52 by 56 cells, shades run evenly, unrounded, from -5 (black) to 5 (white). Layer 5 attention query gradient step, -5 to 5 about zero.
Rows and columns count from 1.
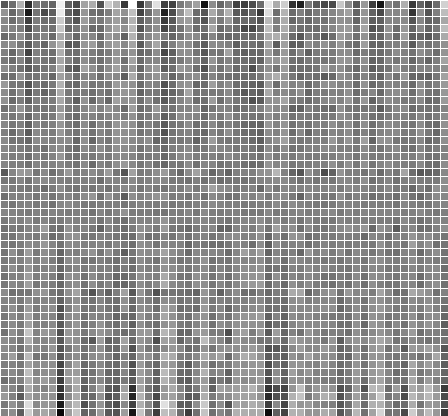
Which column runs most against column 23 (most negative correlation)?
9
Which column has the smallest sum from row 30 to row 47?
8
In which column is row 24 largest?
27
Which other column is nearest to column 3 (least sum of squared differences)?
51
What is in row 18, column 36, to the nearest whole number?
1
